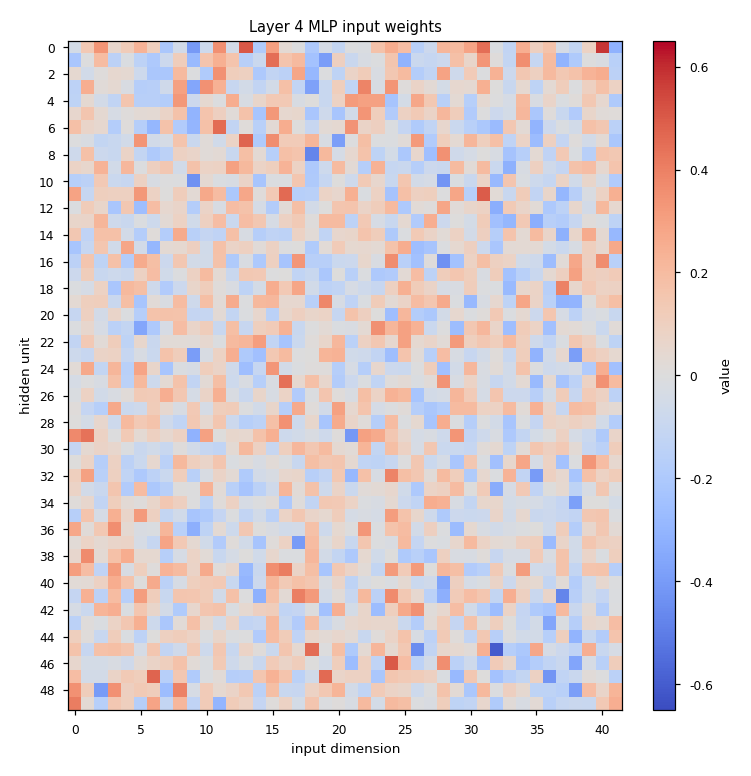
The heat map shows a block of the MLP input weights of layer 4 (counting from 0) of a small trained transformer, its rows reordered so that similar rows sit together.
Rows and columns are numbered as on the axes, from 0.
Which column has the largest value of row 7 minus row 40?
13
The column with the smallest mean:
38
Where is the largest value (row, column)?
0, 40
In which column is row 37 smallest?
17
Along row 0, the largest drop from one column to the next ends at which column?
41
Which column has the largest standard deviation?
28
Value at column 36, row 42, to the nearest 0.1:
-0.2
